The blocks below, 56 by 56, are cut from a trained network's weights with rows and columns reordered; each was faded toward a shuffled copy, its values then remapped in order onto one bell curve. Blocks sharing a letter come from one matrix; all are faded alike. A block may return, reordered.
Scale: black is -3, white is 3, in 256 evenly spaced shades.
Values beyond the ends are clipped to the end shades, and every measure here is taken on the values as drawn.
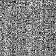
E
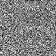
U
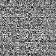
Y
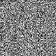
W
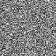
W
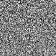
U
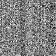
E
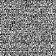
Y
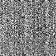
E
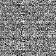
Y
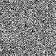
W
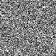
U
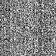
E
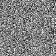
W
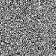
W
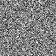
U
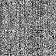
E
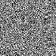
U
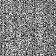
E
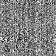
E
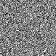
U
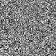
U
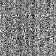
E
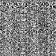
E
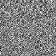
W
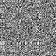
W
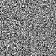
W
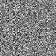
W
